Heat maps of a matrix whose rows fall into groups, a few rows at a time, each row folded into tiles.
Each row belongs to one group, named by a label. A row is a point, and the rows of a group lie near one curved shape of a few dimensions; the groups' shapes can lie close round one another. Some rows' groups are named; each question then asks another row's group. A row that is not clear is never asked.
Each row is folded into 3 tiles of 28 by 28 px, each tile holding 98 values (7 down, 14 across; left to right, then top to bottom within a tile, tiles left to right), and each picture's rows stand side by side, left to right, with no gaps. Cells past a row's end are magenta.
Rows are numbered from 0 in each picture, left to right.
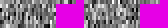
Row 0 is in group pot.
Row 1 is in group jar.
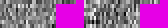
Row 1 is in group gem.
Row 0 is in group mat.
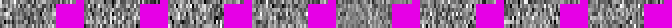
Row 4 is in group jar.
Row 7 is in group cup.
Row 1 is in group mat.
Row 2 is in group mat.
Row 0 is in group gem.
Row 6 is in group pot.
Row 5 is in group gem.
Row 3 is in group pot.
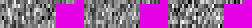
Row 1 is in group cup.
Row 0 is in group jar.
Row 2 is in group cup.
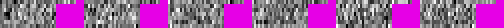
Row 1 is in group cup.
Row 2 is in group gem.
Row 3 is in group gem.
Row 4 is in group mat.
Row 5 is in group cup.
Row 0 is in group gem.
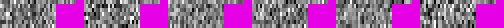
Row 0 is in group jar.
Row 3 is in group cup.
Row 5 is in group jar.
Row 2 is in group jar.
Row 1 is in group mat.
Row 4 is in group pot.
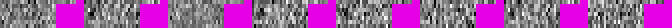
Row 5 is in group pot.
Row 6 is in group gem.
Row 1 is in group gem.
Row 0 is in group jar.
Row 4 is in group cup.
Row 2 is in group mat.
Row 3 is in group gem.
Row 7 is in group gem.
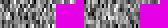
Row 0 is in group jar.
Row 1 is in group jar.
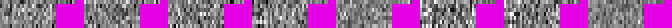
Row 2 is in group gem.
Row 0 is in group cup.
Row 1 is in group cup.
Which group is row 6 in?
gem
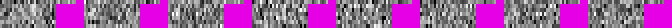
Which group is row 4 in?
mat
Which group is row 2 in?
cup
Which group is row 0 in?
jar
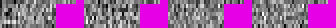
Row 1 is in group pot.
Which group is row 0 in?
gem
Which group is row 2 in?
mat
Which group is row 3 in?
gem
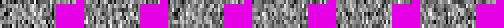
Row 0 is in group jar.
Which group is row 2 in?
gem
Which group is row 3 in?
cup
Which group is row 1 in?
pot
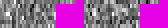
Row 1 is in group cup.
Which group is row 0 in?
jar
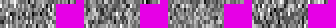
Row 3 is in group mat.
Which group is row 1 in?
gem
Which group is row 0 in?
gem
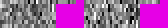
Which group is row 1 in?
mat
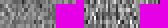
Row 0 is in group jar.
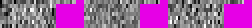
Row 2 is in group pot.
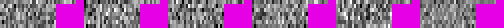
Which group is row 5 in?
jar
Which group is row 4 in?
jar
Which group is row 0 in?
mat
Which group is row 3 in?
gem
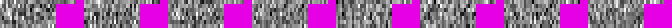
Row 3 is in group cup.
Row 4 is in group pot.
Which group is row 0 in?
jar
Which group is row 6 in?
gem
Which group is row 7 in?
mat
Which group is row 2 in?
cup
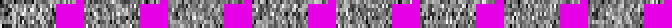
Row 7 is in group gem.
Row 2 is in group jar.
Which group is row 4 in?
gem
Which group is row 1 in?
cup
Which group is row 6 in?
gem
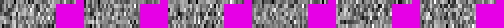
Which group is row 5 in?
jar
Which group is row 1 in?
gem
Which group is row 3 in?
cup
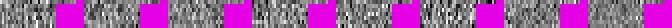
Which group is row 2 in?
jar
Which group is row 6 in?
cup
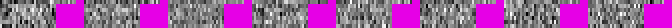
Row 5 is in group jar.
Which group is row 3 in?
cup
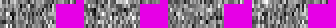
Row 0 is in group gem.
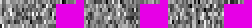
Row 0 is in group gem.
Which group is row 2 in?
pot
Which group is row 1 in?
jar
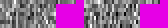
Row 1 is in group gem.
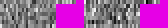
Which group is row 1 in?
gem
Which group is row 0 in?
mat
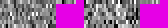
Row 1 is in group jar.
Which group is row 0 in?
gem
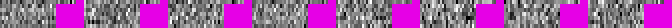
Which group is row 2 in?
pot
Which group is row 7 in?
gem
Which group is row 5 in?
mat
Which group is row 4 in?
jar
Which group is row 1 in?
gem
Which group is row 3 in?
cup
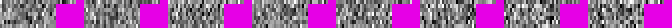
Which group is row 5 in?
mat
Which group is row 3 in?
cup
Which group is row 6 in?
mat
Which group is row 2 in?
cup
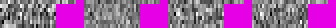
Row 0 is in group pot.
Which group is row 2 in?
cup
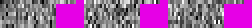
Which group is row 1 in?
cup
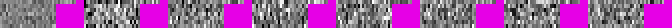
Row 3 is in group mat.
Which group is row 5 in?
cup
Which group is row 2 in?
pot
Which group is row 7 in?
gem
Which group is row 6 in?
cup
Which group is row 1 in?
jar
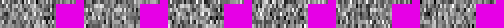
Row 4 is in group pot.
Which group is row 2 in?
jar
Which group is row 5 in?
jar
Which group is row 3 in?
cup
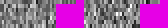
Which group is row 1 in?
gem
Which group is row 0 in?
mat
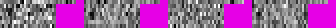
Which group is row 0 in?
cup
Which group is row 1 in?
gem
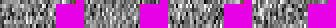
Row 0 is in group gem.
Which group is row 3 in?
jar
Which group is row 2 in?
mat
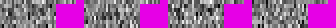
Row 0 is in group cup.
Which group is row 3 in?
gem
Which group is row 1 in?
pot
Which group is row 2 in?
cup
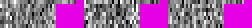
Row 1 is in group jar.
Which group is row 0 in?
gem
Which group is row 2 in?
pot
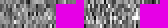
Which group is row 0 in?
cup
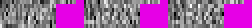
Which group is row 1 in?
pot
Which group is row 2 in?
pot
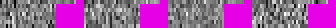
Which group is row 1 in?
jar
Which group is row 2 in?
mat
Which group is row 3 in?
gem
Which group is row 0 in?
gem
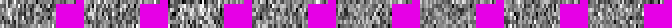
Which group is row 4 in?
gem
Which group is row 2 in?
jar
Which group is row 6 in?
gem
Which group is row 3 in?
pot
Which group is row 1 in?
cup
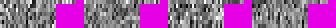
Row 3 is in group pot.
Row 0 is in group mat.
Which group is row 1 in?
cup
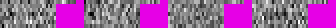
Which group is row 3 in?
pot
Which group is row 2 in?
mat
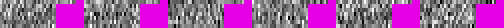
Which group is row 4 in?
mat
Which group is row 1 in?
gem
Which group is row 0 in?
cup
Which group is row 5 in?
cup
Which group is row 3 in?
pot
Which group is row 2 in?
pot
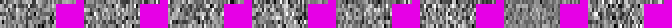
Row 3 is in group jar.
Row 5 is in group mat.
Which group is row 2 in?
gem
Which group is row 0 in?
mat
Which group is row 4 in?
cup
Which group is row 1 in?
cup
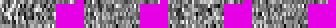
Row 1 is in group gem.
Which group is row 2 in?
cup
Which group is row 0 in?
jar
